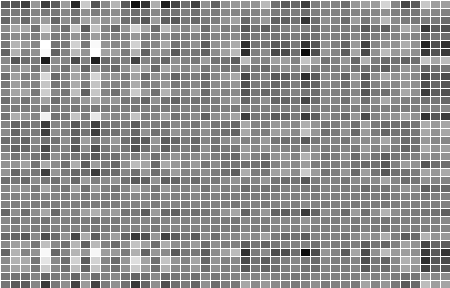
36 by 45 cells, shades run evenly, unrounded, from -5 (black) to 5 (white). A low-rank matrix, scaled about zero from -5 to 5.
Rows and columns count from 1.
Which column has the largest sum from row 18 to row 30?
43
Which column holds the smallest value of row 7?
31
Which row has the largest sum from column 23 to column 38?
8
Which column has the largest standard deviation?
5
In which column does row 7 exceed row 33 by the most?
39
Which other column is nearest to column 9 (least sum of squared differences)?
27
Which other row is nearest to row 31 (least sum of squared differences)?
34
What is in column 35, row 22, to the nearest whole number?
1
